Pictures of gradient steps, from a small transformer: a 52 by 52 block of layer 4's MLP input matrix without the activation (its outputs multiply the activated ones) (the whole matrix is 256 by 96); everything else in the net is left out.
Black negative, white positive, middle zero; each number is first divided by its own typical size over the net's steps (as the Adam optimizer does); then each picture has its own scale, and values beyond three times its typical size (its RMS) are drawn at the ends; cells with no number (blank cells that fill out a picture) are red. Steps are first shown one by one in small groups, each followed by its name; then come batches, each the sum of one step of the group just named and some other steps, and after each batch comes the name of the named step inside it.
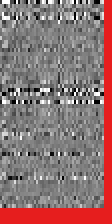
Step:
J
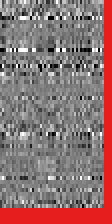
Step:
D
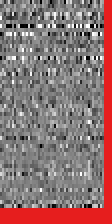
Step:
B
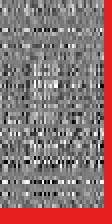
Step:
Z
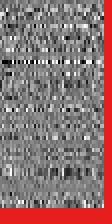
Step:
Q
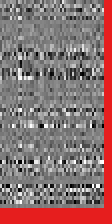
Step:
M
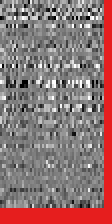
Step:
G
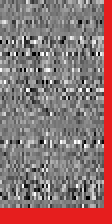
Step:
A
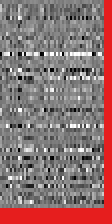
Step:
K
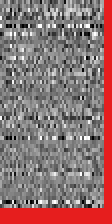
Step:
B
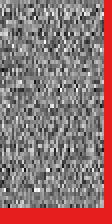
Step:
D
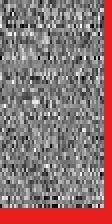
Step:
B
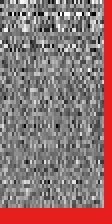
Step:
Z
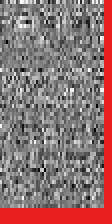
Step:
A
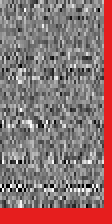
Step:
M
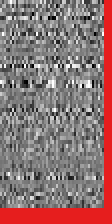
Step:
G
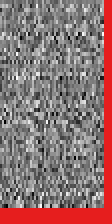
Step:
Q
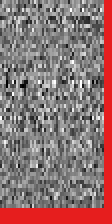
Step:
G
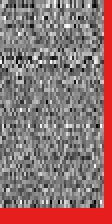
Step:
K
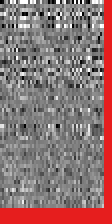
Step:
Q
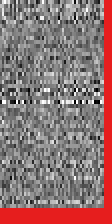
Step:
J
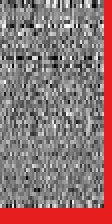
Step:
A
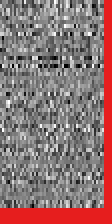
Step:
D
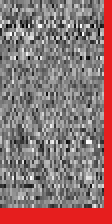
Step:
B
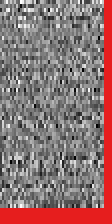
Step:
Q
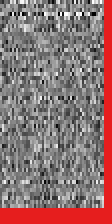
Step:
Z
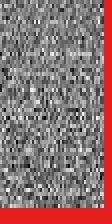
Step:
K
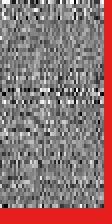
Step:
J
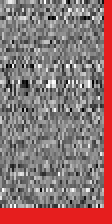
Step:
G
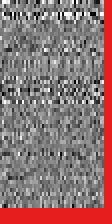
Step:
J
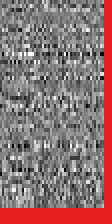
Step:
Q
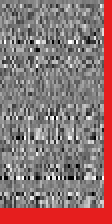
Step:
Q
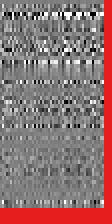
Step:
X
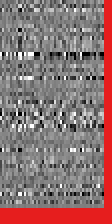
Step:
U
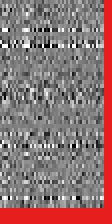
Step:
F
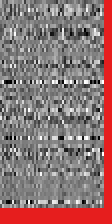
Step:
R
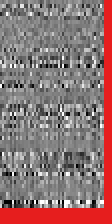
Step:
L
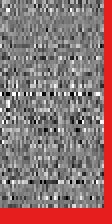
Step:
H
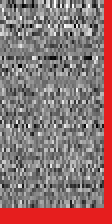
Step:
U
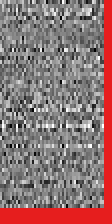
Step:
H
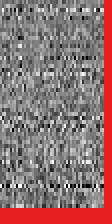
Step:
U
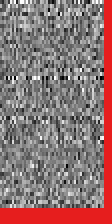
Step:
R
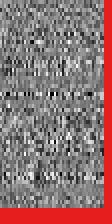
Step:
H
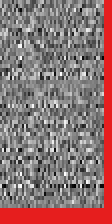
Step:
U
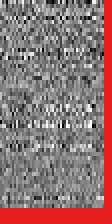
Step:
U
